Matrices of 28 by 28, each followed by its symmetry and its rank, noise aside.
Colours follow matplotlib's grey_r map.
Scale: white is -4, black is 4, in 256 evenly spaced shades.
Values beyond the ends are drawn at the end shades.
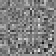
symmetric, rank five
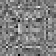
no symmetry, rank four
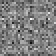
no symmetry, rank six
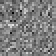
symmetric, rank six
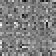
antisymmetric, rank six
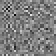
symmetric, rank four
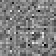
symmetric, rank five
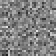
no symmetry, rank five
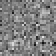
symmetric, rank five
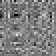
no symmetry, rank four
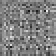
antisymmetric, rank six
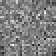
symmetric, rank five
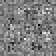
antisymmetric, rank six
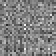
no symmetry, rank five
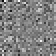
no symmetry, rank five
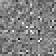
symmetric, rank six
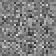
no symmetry, rank five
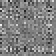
antisymmetric, rank four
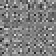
antisymmetric, rank four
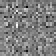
no symmetry, rank four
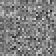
no symmetry, rank six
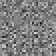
no symmetry, rank six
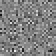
no symmetry, rank five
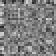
antisymmetric, rank four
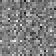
no symmetry, rank six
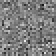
no symmetry, rank six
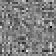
antisymmetric, rank four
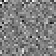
antisymmetric, rank six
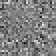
antisymmetric, rank six
